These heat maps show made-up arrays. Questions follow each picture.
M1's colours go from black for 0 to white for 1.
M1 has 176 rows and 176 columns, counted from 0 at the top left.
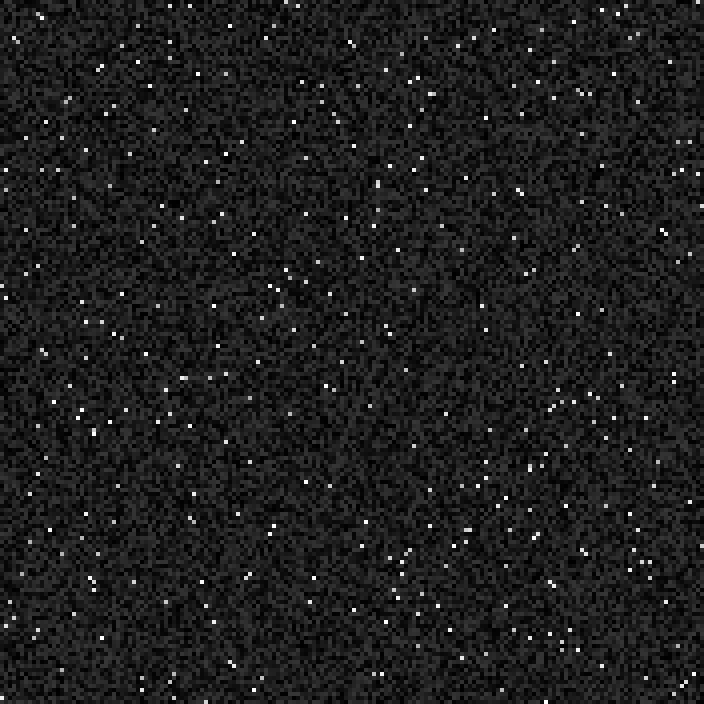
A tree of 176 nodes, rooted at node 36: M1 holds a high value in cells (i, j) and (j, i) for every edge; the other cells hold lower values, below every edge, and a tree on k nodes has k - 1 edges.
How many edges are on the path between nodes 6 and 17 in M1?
5
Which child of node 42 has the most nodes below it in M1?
103
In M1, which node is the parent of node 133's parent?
20
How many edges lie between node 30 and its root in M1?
3
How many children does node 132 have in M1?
4
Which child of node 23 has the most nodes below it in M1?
145
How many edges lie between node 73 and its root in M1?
4
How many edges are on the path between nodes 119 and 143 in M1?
4
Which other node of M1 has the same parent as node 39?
148
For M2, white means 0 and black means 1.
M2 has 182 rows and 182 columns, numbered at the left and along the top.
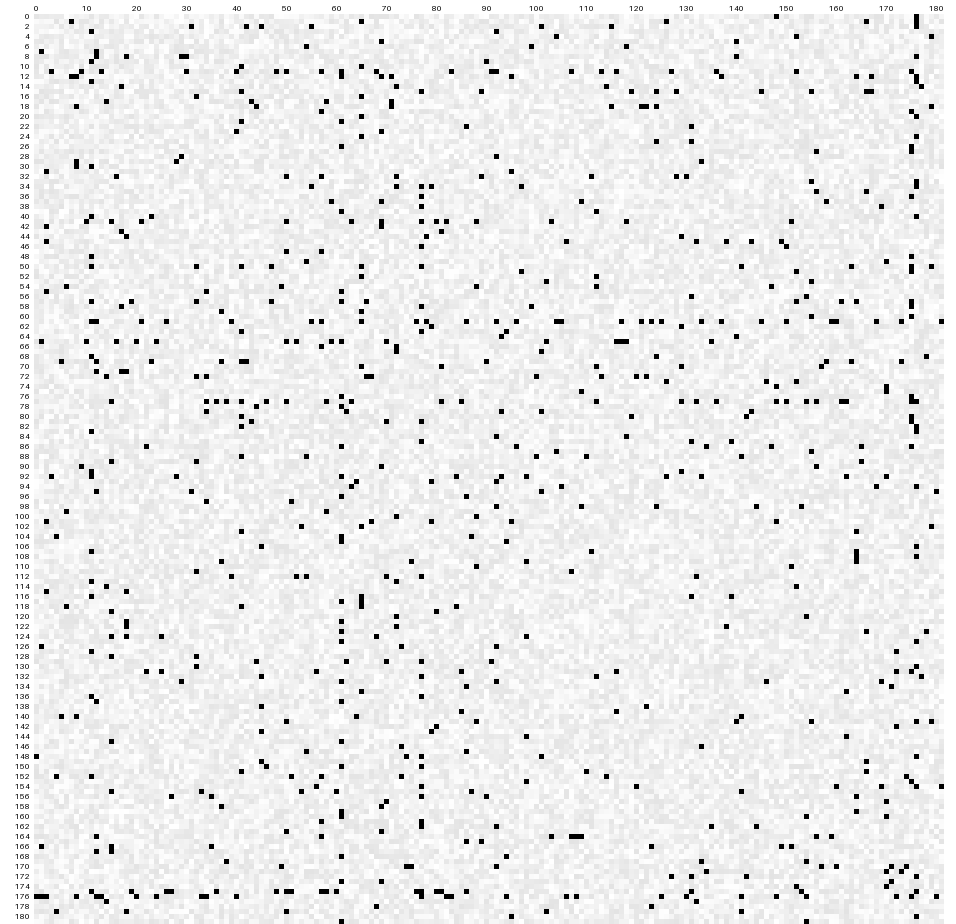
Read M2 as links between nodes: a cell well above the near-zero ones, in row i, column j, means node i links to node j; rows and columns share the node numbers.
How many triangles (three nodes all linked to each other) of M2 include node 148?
2
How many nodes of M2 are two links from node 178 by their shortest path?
4
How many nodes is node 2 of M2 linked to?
7
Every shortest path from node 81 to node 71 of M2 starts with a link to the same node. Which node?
node 43
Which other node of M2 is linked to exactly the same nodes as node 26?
node 76
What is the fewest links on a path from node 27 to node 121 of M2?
4
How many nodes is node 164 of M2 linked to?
8
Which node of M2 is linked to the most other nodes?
node 61
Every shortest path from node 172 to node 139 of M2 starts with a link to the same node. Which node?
node 131
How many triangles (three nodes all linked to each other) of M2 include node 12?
2
